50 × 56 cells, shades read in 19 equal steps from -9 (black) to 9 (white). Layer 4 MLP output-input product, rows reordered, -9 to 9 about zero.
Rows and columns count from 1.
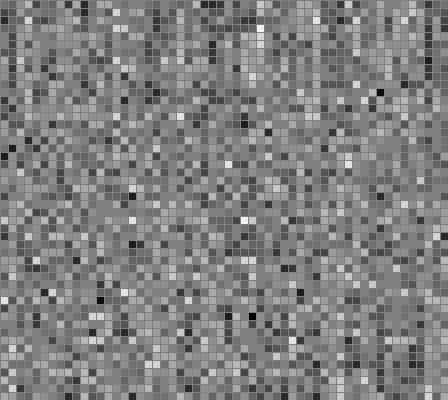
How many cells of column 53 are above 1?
13
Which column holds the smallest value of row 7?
27
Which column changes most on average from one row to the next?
31
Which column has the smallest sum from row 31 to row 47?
48
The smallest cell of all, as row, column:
40, 32
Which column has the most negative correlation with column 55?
44
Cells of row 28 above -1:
35
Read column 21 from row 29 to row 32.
4 1 -4 1
